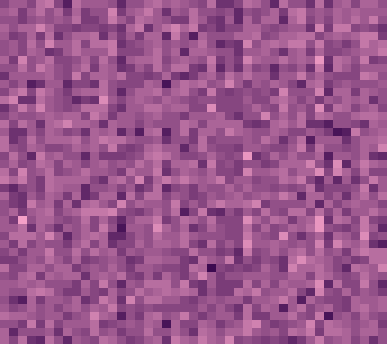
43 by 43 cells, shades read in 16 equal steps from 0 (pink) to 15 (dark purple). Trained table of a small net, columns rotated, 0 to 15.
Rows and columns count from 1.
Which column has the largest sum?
14
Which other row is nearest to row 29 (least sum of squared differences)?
36
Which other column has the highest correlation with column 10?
3
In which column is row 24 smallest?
41
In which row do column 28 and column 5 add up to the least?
20
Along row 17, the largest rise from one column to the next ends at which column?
19
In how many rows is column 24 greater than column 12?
18
